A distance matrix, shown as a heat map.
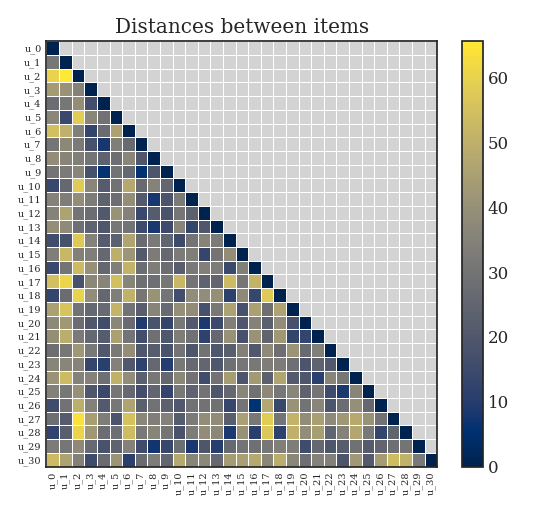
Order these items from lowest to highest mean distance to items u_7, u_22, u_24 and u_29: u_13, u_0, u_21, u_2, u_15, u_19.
u_13, u_21, u_15, u_19, u_0, u_2
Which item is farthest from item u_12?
u_1
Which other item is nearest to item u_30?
u_6
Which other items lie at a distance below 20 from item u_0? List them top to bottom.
u_10, u_14, u_16, u_18, u_26, u_28
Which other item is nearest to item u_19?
u_21
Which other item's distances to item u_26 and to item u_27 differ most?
u_16
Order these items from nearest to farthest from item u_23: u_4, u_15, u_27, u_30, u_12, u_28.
u_4, u_30, u_12, u_15, u_28, u_27
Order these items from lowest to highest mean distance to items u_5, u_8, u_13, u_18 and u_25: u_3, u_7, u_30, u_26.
u_7, u_26, u_3, u_30
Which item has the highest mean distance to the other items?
u_2
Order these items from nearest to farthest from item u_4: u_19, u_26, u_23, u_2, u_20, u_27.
u_23, u_20, u_26, u_19, u_27, u_2
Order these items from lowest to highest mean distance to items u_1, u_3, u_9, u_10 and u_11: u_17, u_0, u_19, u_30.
u_0, u_30, u_19, u_17
